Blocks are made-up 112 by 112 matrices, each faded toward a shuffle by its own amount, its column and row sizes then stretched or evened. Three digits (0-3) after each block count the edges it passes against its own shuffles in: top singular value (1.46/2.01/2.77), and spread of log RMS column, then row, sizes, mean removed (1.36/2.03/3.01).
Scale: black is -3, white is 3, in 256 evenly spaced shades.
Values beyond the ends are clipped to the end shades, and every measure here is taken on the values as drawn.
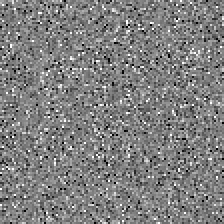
0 1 0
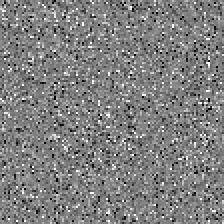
0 2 0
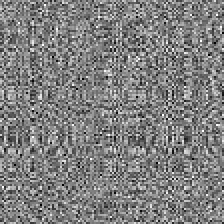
3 2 1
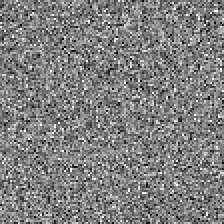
1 0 0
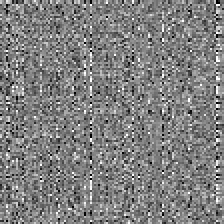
3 3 0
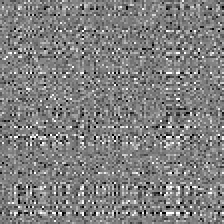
3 2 3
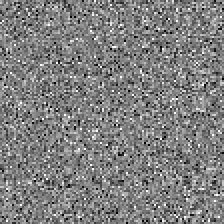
2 1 0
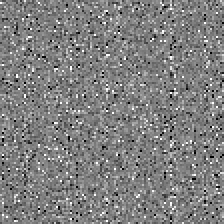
1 2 0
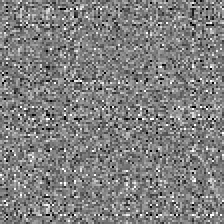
2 2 2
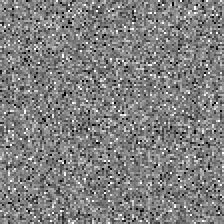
0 0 0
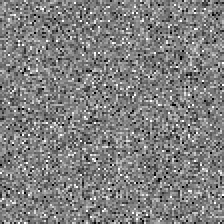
1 0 0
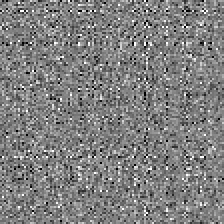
2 2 2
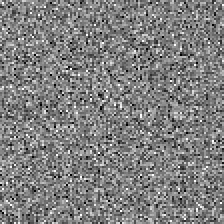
1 1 0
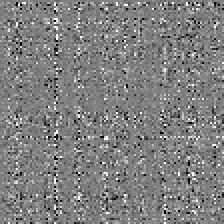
0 3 3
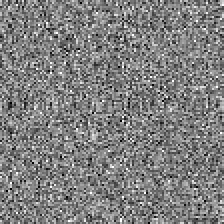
2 1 0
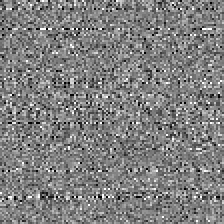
2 0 3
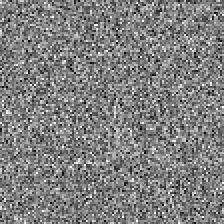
1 0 0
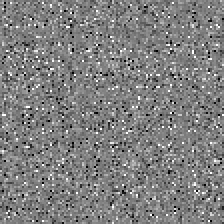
0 2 2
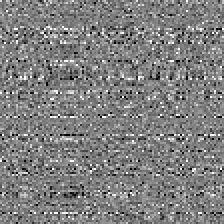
3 1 3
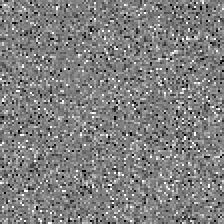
1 1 1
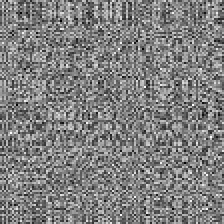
3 0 0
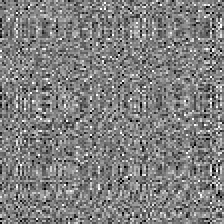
3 2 0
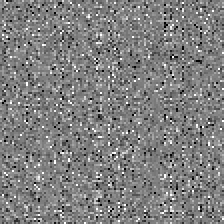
2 2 0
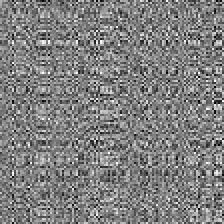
3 3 2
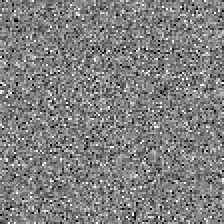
0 0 1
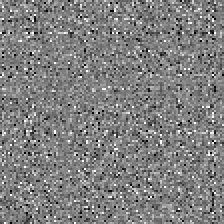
1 2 2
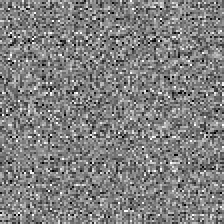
2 1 2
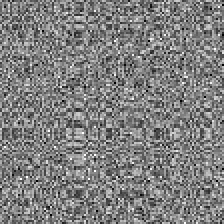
3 0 0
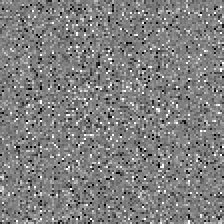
0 2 1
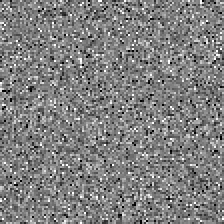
0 1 0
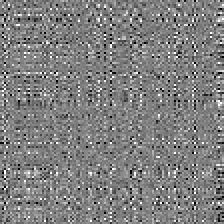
3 3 3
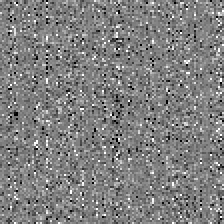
0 3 0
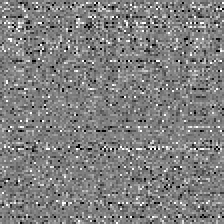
2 0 3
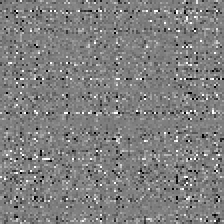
0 2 3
